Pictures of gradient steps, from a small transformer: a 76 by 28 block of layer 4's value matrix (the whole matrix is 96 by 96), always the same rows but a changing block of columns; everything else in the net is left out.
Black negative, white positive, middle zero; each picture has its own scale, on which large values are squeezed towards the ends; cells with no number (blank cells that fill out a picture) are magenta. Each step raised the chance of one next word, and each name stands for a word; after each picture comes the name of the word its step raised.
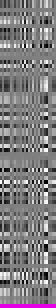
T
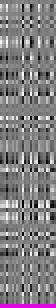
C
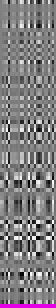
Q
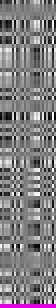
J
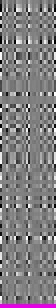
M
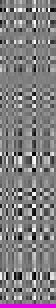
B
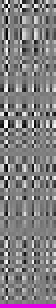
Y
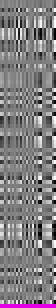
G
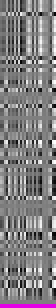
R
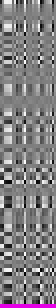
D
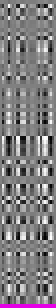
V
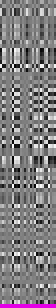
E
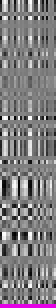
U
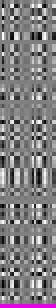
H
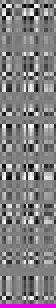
Y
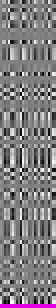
J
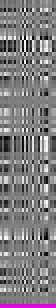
V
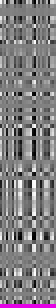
U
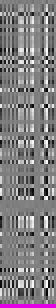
R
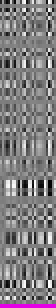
U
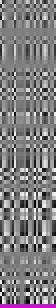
J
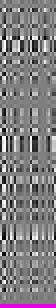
V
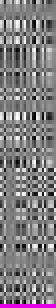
J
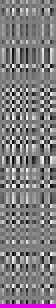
E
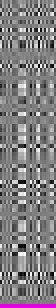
T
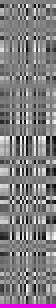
V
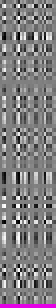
H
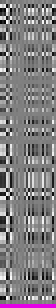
B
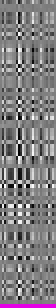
E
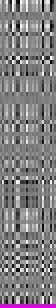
D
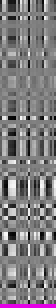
U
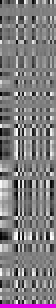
U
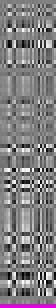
T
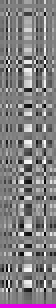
R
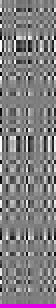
V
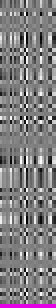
C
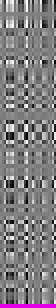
Q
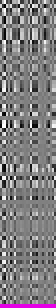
Y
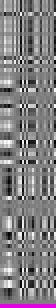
R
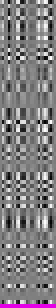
D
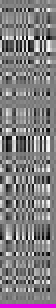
V
